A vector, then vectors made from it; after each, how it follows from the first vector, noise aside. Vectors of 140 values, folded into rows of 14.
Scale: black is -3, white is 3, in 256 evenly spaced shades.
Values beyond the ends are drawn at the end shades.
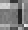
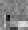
reversed, partly zeroed.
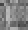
reversed, negated, shrunk.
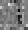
partly zeroed.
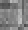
negated, shrunk.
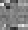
reversed, partly zeroed.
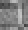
negated, shrunk.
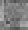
wrapped around, negated, shrunk.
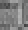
negated, shrunk.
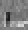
reversed, partly zeroed.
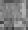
wrapped around, negated, shrunk.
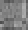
wrapped around, negated, shrunk.
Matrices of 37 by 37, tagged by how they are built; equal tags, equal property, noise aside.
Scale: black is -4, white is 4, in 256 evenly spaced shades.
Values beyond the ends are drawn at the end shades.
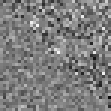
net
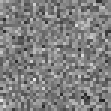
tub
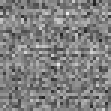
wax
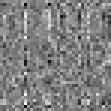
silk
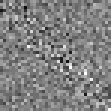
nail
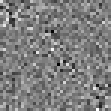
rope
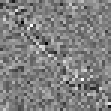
nail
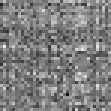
wax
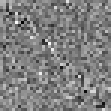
nail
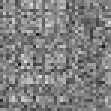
wax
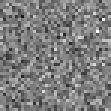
tub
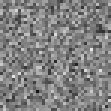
tub
